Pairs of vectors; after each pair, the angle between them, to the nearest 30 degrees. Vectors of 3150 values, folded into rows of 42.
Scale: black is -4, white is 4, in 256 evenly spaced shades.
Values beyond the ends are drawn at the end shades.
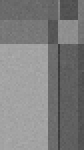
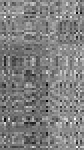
120 degrees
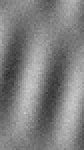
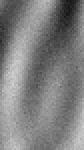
120 degrees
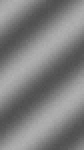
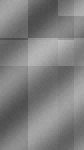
30 degrees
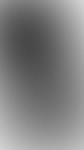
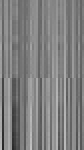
90 degrees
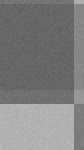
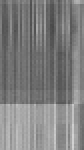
30 degrees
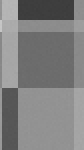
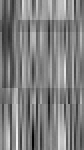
120 degrees
